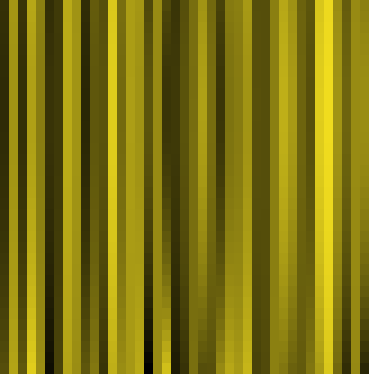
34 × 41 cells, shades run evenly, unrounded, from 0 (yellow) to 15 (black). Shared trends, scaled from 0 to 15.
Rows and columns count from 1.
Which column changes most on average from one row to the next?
19
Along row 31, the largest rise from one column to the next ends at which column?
17
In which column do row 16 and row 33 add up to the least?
37
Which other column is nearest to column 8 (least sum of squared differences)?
15
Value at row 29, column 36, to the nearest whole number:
3
